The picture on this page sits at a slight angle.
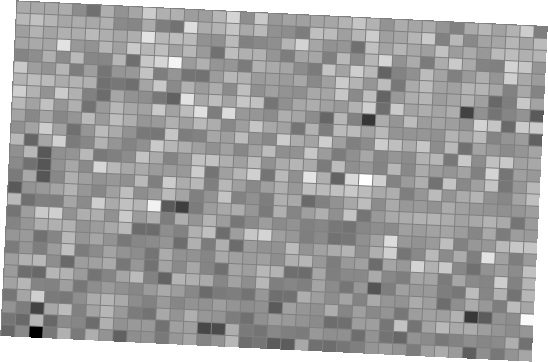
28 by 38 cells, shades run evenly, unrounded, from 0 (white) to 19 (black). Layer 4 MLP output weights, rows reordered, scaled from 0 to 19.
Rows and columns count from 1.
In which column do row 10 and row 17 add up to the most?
13
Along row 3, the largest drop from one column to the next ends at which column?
26
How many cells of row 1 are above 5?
33
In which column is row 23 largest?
27
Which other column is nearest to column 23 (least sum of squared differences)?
30
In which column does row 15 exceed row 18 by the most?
3
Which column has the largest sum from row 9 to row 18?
36
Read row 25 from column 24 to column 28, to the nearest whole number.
6 9 7 9 8
